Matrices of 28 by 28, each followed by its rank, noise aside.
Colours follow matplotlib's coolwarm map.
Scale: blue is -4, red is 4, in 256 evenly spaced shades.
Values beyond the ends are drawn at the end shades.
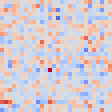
six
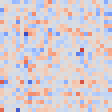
six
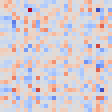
four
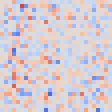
six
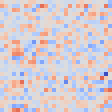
six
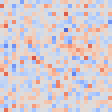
seven
